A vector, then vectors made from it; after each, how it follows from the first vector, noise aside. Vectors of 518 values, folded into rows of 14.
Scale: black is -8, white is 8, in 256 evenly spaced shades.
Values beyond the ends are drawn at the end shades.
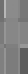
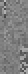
sign-scrambled.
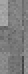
reversed, negated.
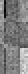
negated, scaled up.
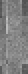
wrapped around.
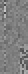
sign-scrambled.
